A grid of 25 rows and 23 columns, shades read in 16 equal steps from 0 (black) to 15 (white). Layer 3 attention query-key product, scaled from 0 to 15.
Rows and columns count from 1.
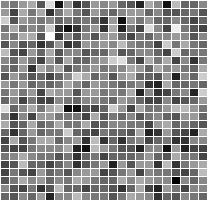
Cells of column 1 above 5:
18
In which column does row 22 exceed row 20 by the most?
23
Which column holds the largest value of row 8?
14
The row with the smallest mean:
19
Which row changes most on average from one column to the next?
4
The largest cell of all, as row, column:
5, 6
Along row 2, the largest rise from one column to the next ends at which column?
3
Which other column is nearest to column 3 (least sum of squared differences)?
21
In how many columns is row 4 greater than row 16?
8
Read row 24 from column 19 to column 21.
9 7 4
